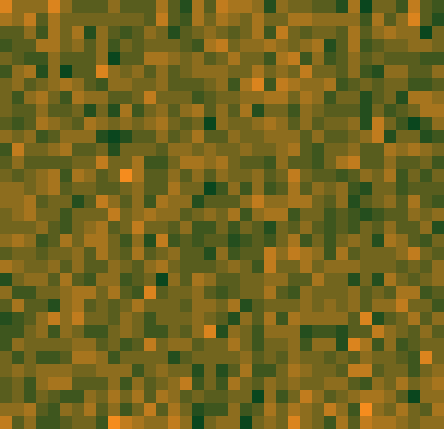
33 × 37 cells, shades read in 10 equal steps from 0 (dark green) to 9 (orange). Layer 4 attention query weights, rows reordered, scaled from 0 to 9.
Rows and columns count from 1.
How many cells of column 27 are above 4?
12
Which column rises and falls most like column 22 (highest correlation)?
24
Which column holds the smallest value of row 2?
37
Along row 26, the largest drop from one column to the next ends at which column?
19
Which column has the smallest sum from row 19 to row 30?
22
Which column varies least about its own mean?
27
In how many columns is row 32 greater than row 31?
20
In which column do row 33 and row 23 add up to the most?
10
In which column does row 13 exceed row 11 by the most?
9
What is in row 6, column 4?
1
